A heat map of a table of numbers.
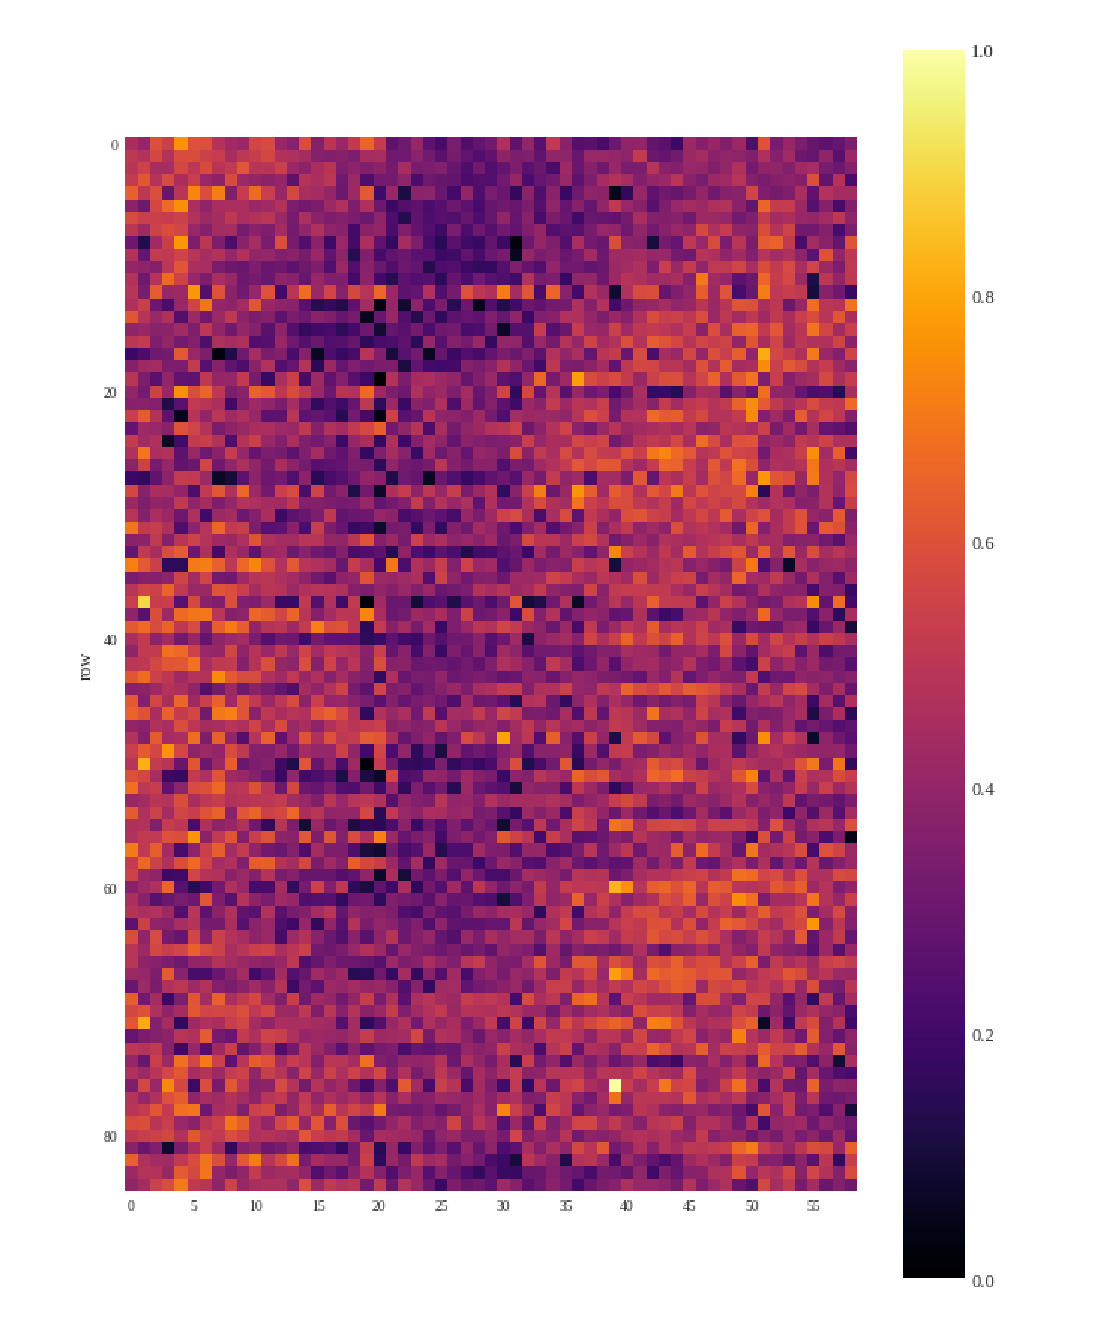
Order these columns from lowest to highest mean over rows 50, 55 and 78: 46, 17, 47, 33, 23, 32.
23, 32, 33, 17, 46, 47
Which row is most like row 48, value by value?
12
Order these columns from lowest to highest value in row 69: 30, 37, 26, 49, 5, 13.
49, 26, 30, 13, 5, 37
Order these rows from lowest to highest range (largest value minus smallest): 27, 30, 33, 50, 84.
30, 84, 33, 27, 50
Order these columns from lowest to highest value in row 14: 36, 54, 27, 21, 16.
27, 16, 21, 36, 54
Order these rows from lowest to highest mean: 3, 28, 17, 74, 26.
17, 3, 74, 26, 28
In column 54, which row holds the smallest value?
8
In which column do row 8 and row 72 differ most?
31
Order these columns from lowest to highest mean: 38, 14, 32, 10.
32, 14, 38, 10
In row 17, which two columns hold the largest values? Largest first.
51, 55
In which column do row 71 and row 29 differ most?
1
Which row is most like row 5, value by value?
7
